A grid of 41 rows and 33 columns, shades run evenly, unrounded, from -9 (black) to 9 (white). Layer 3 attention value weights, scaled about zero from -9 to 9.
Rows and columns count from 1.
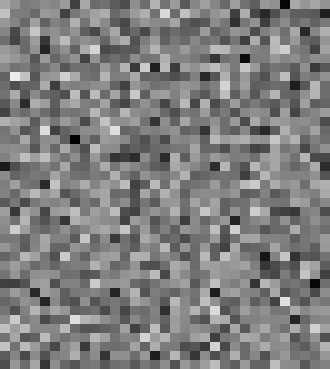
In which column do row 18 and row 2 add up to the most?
5
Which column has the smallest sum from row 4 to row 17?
27
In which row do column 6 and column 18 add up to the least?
13
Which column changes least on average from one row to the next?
20
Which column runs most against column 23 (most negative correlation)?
30
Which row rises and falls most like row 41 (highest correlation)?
6
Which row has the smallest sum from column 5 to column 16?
41
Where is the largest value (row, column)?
9, 2
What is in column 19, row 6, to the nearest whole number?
2
